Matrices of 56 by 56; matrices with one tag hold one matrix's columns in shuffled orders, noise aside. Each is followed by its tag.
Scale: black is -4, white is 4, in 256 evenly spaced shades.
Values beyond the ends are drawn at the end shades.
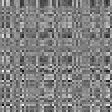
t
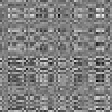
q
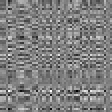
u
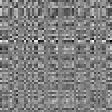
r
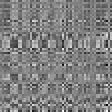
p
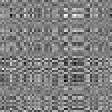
q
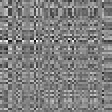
r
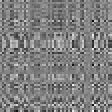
p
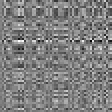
r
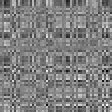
t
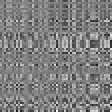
p
